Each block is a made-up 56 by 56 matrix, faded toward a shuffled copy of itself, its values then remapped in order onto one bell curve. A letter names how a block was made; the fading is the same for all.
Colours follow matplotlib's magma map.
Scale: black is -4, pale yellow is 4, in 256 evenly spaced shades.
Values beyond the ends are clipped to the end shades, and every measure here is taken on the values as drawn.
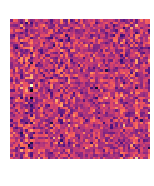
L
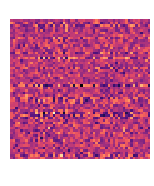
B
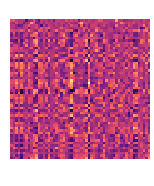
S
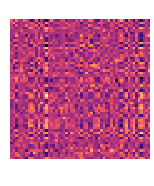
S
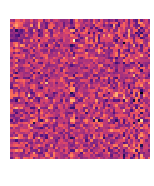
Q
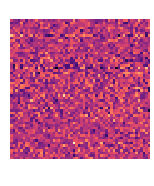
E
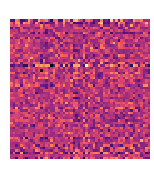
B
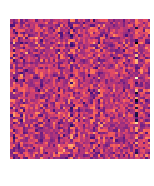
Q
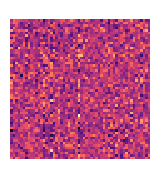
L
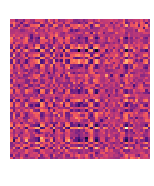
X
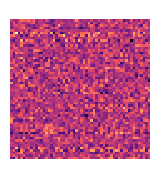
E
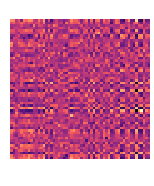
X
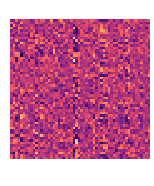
Q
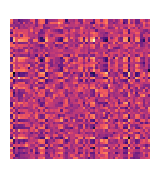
X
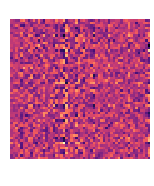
Q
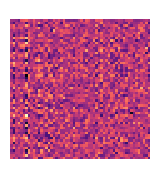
Q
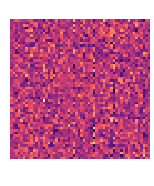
L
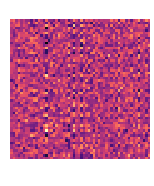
Q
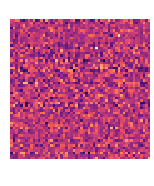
E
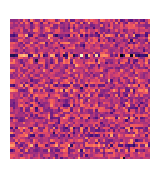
B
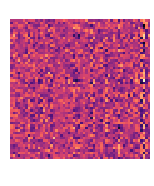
Q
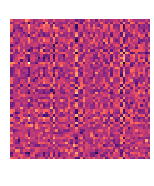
S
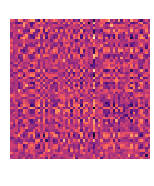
S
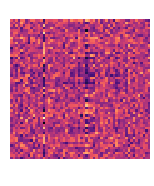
Q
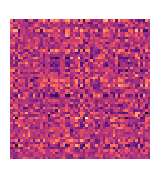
B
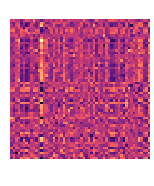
S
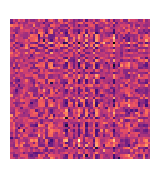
S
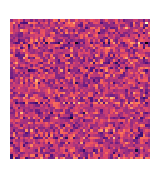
E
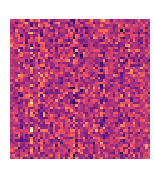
L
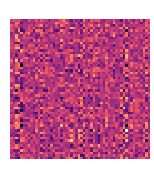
Q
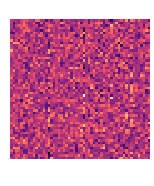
L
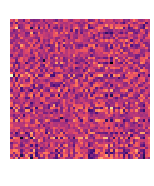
B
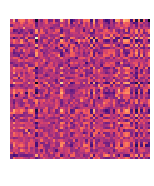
X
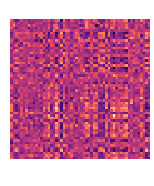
S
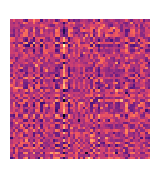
S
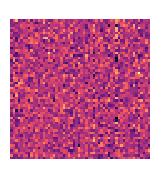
L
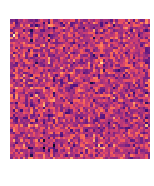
L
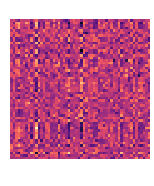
S
